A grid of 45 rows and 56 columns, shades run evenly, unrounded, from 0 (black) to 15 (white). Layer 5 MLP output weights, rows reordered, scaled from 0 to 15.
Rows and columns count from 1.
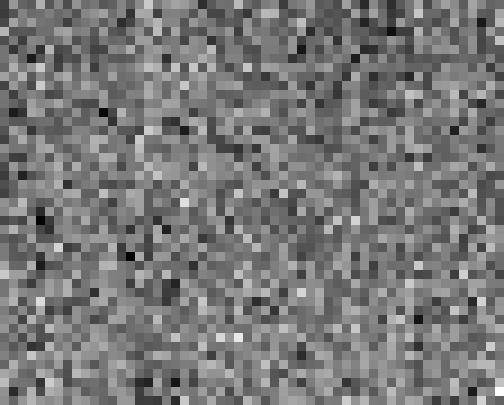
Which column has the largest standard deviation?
5
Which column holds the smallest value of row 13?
12
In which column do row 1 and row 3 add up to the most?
17
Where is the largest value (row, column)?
44, 56
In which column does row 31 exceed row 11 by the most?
52
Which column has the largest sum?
23
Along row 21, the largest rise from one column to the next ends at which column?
42
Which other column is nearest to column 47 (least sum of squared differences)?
31
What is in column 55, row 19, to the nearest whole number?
10
